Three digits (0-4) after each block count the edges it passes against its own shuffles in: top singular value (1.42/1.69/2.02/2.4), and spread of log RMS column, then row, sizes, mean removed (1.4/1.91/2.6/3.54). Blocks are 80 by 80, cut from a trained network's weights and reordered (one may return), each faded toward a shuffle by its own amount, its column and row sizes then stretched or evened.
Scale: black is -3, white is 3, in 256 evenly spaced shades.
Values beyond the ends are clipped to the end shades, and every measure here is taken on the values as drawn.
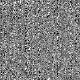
0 3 1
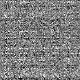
2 3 1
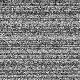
4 0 0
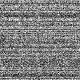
4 0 1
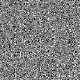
0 2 2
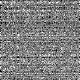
3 3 1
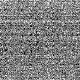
2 3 0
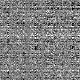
3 3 2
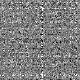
1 3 2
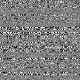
3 0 4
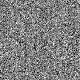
0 0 0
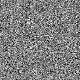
0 0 1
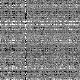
4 3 3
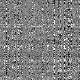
2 4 1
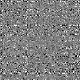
3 2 3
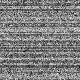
4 0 1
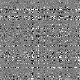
1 3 4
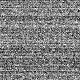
3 1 0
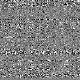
0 2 4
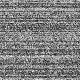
4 0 1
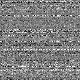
2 0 4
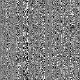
0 4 1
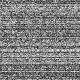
4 0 1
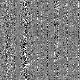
0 4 1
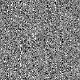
0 3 0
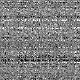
3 3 3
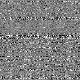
0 0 4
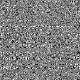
1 1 3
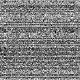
4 2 0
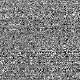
0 2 3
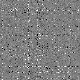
1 2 2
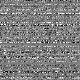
2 1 4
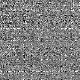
0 2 3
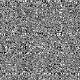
2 1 3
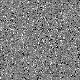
1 2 0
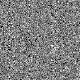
1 2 1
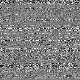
0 1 4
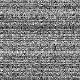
4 2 0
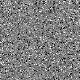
2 1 1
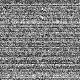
4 0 1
